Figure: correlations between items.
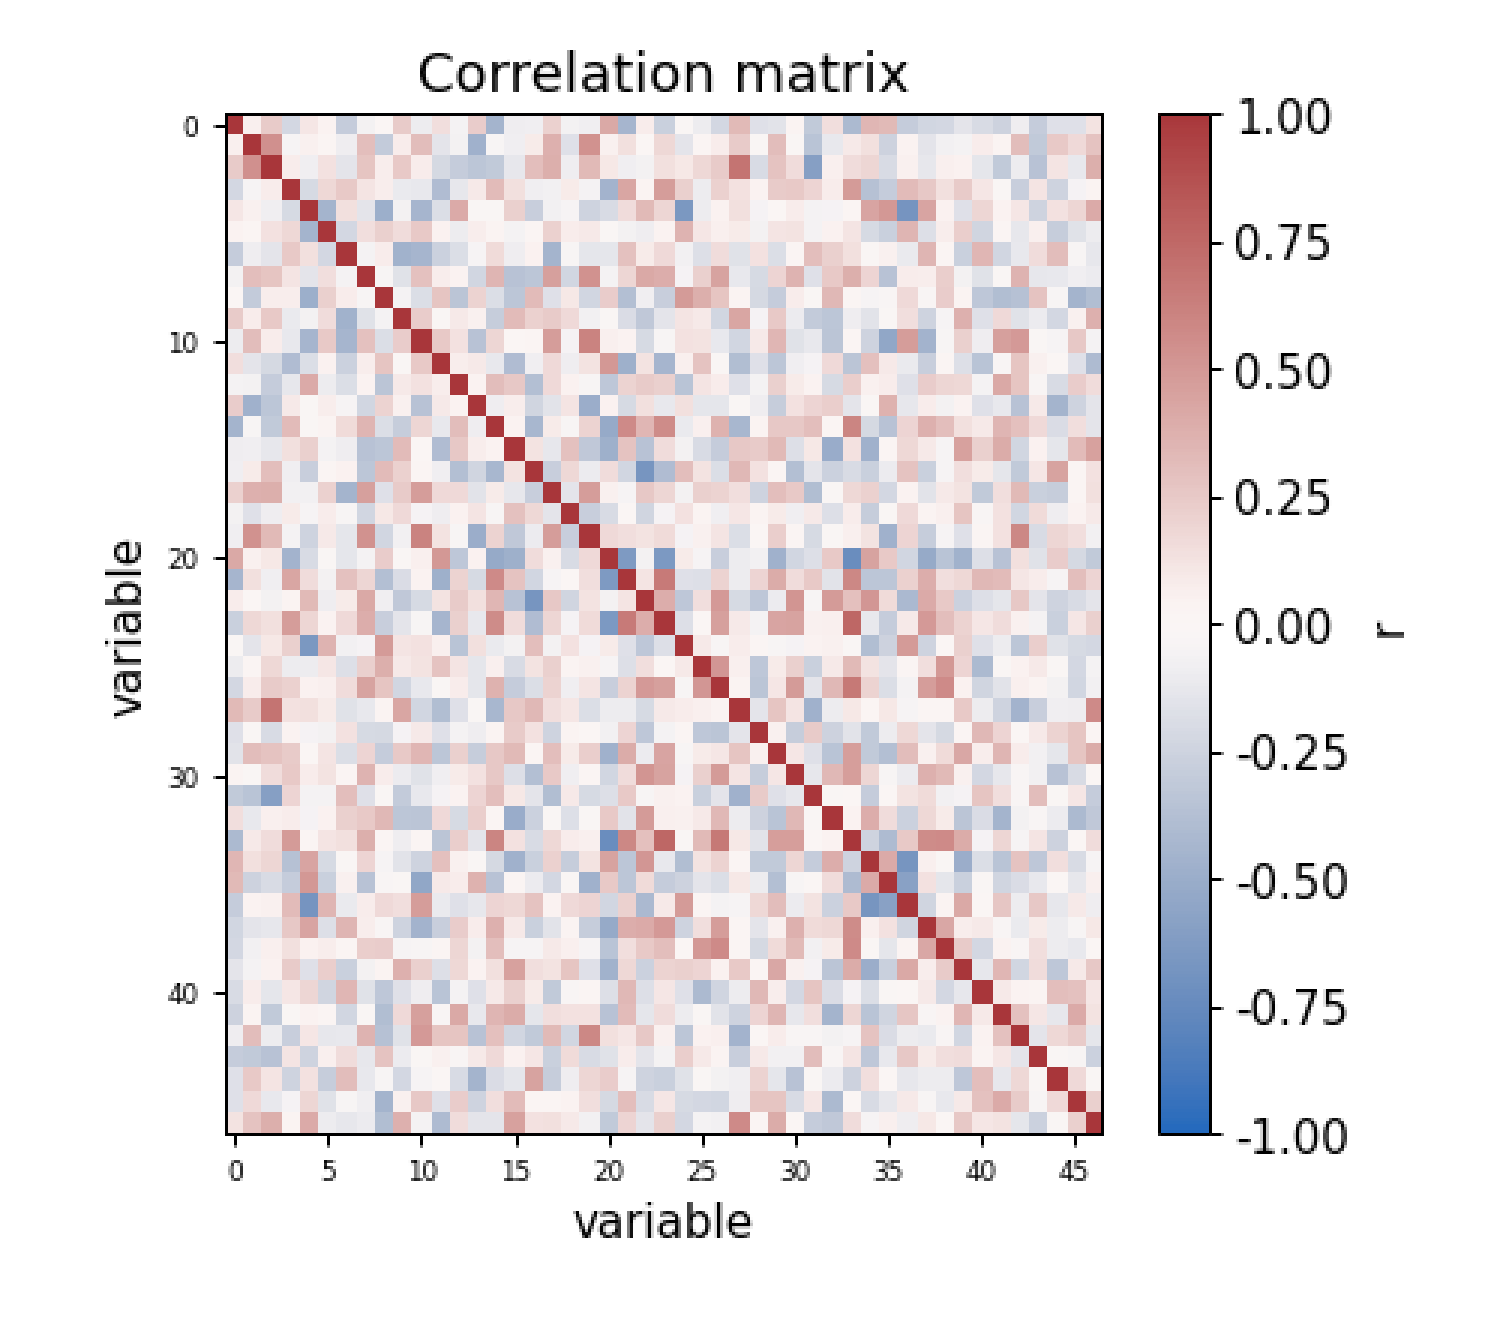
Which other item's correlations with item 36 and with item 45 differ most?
4
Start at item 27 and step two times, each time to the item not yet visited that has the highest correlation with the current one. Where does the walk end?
1
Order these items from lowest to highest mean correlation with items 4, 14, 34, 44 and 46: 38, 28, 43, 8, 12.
8, 43, 28, 38, 12
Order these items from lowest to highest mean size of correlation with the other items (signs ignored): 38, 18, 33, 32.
18, 38, 32, 33
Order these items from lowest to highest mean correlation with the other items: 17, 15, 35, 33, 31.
35, 31, 15, 17, 33
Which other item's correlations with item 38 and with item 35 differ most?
33
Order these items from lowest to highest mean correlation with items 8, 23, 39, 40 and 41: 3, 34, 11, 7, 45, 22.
34, 11, 22, 7, 45, 3
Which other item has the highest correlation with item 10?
19
